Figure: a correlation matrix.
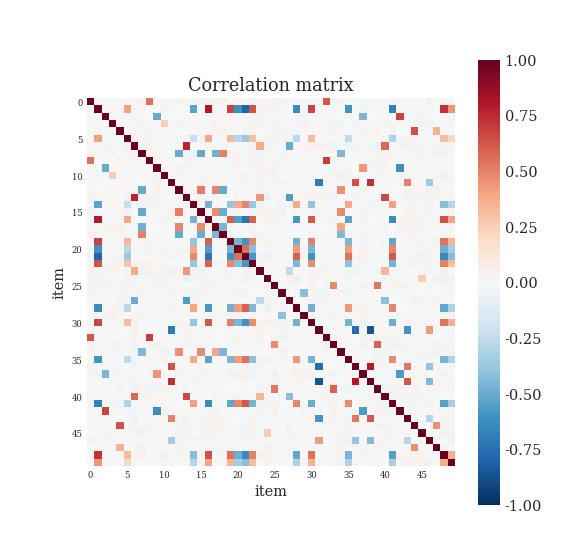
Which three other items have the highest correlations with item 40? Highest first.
13, 6, 23
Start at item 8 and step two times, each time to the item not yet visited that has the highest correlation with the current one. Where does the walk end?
0
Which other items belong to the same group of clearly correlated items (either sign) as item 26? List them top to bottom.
29
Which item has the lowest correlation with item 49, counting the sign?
21
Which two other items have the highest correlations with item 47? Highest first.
44, 4
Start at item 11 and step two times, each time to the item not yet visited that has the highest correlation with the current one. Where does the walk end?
36
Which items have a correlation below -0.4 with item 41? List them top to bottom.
1, 16, 19, 22, 30, 48
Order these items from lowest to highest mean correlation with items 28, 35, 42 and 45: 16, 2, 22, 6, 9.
16, 22, 9, 6, 2
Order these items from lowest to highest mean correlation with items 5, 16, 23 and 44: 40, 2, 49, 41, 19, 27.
41, 27, 2, 40, 49, 19
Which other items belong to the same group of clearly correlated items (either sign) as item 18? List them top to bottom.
7, 12, 15, 17, 34
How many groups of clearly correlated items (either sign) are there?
11
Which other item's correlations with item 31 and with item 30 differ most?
38
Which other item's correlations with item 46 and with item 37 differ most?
42
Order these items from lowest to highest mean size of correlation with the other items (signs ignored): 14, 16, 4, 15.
4, 15, 14, 16
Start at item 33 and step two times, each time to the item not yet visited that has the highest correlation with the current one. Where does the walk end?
25
